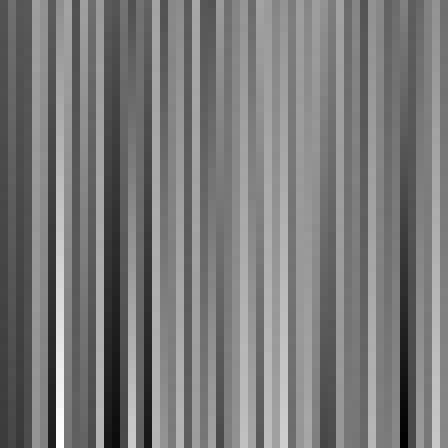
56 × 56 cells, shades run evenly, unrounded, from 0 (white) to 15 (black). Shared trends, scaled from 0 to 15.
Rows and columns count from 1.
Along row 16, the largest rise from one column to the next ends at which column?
14
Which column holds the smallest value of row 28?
8
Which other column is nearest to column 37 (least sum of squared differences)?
54
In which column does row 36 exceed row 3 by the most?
51
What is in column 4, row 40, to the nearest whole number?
10
